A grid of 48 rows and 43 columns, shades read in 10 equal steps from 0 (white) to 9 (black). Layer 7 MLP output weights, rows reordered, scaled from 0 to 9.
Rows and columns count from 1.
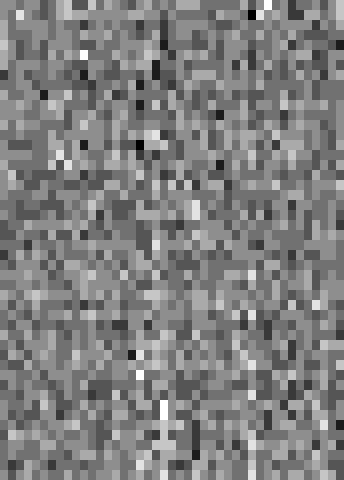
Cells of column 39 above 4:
26
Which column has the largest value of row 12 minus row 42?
21
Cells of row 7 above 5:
12
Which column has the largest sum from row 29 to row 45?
34
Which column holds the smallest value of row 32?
32
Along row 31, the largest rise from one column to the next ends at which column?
38
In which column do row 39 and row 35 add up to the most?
37
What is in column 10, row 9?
6
